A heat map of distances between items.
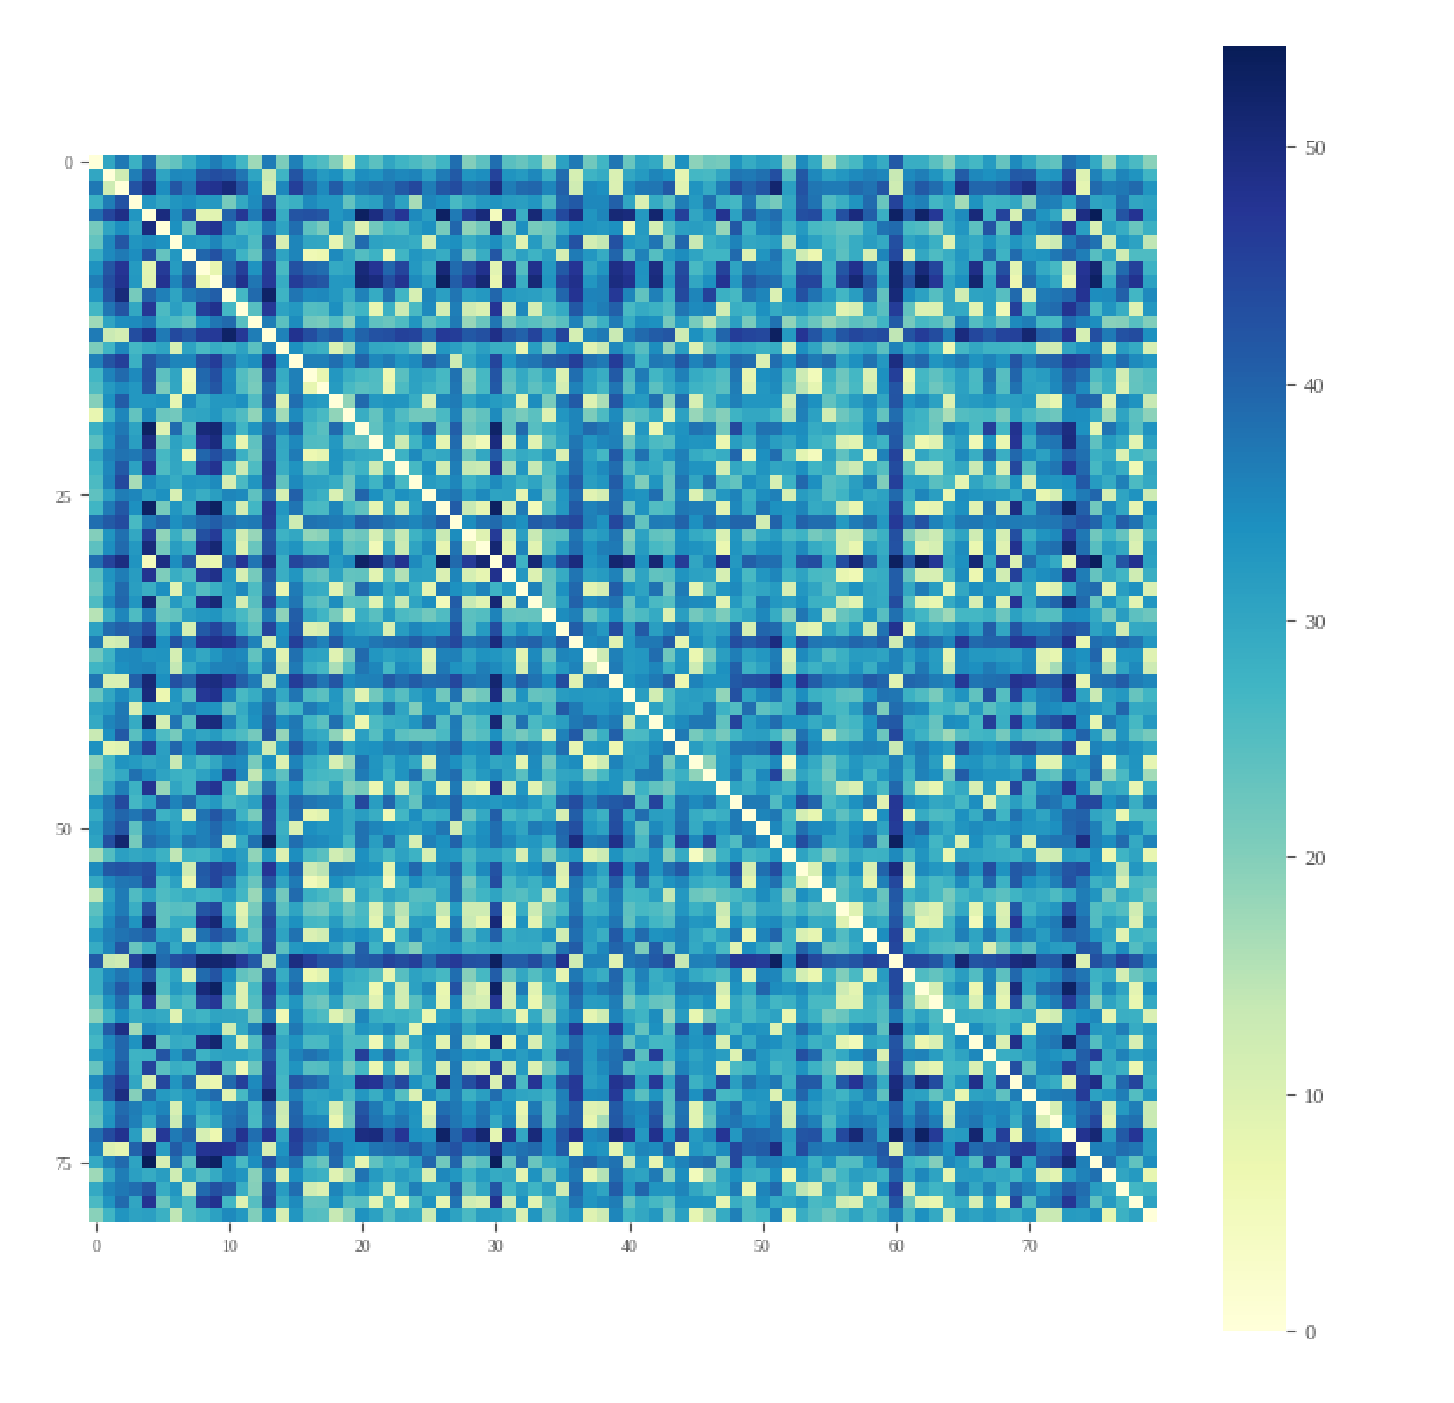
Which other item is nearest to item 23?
78
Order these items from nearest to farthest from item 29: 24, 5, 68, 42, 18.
68, 5, 42, 24, 18
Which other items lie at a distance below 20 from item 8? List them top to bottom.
4, 9, 30, 69, 73
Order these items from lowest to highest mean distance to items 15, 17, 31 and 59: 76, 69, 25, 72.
76, 25, 72, 69
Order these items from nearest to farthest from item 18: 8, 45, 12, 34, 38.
45, 38, 34, 12, 8
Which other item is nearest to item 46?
12
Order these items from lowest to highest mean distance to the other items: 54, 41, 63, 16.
63, 16, 54, 41
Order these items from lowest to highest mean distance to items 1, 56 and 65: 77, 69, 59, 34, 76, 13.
34, 59, 76, 77, 13, 69
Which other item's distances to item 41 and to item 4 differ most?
30
